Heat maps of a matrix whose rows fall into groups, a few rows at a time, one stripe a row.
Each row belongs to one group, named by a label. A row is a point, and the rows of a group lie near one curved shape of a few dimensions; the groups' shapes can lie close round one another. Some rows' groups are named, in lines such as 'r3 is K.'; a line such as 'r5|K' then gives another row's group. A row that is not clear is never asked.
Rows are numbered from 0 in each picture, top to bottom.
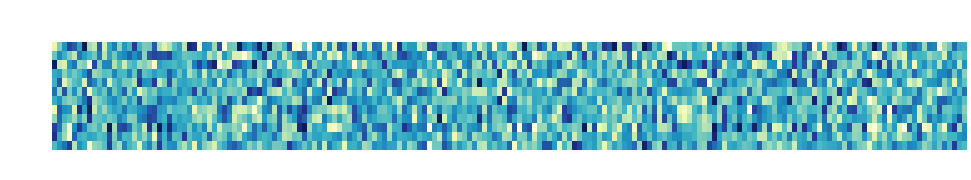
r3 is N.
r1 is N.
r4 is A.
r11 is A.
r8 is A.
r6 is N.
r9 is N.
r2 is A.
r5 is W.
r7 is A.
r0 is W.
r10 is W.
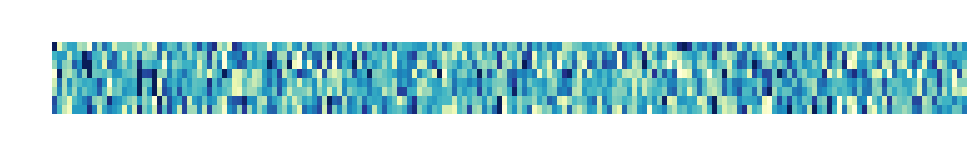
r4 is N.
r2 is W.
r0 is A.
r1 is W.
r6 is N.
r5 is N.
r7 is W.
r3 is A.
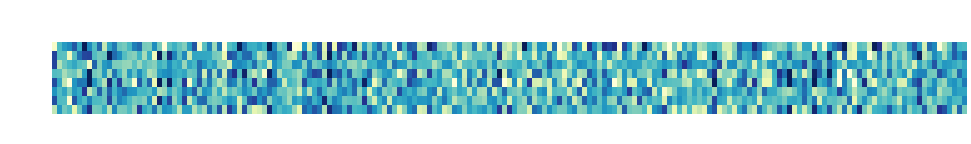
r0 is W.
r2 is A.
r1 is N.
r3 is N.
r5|W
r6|W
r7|N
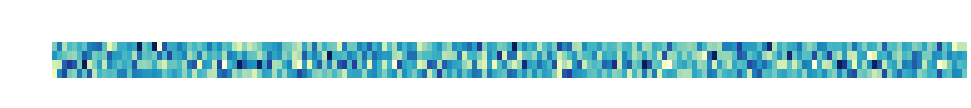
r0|N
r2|W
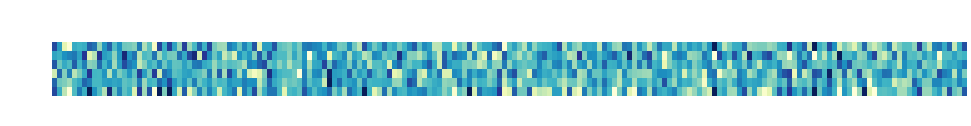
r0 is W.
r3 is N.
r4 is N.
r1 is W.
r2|W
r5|W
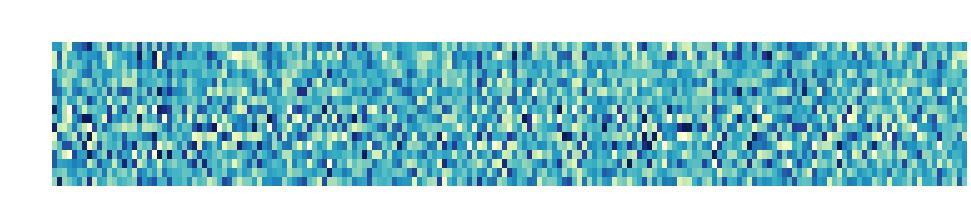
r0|W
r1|N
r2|N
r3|N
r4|A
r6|N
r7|W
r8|W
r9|A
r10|A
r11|W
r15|A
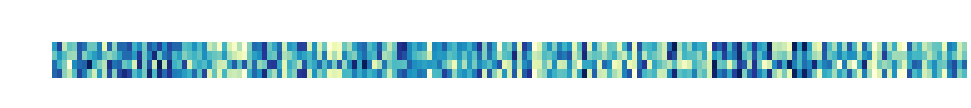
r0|N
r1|N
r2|W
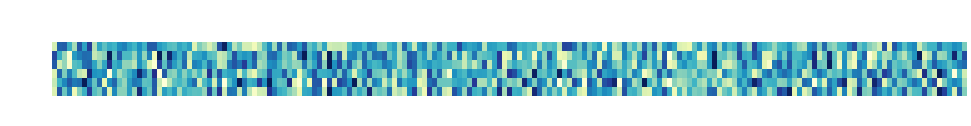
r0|A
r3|N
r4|W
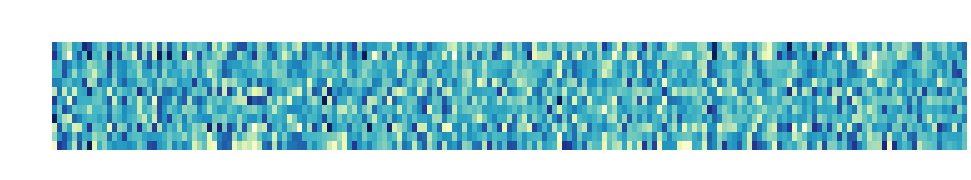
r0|W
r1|W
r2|A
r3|A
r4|W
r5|N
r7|A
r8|W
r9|N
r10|A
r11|A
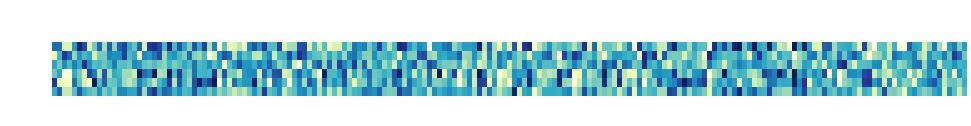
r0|N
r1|A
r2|W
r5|N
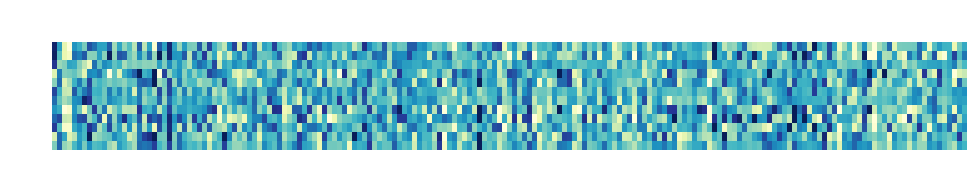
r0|W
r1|N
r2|A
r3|N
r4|A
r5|W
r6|W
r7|A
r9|W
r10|A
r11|A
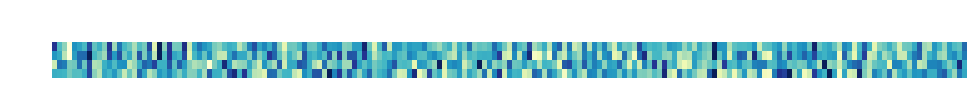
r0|W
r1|W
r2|A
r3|N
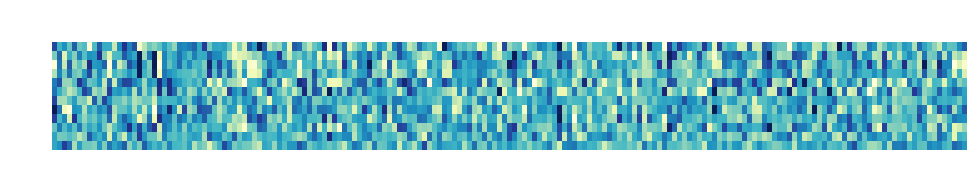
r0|W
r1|N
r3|N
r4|N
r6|A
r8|W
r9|N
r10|N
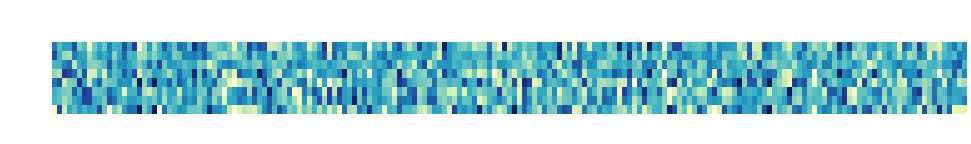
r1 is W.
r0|W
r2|A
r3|W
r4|N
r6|W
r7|N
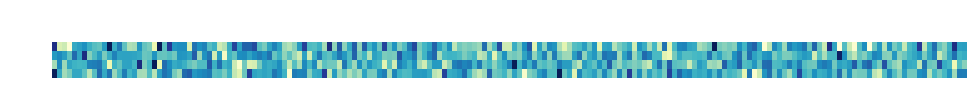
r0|N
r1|W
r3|W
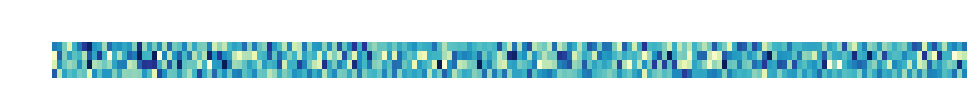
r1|N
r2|A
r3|A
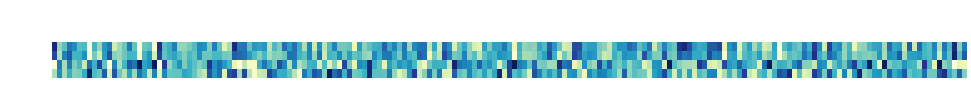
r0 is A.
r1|A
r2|N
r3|N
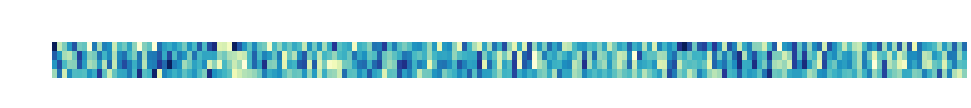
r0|A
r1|N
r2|N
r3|N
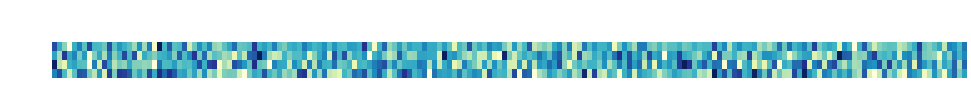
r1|W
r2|A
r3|N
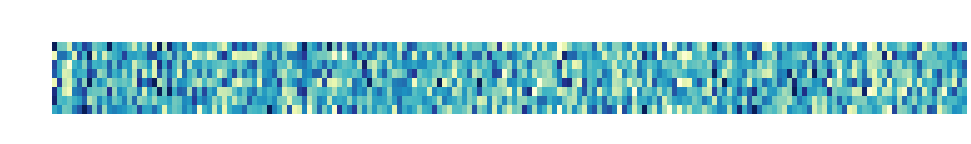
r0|N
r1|A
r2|W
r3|W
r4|A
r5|N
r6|W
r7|W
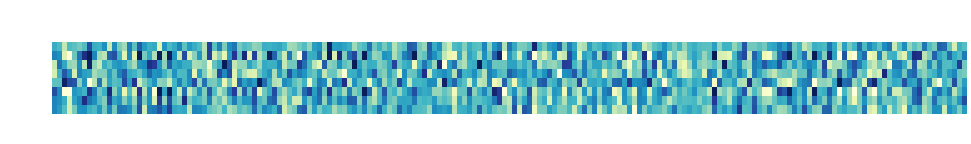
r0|N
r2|A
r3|A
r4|W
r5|W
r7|N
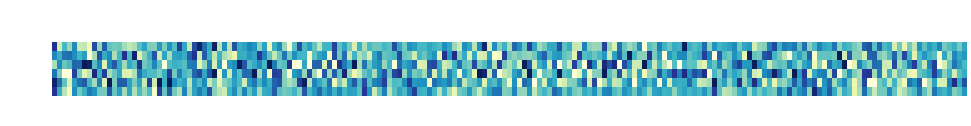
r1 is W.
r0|A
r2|W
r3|A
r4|N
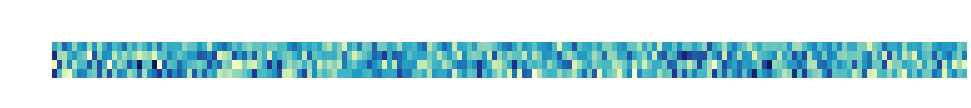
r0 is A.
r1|A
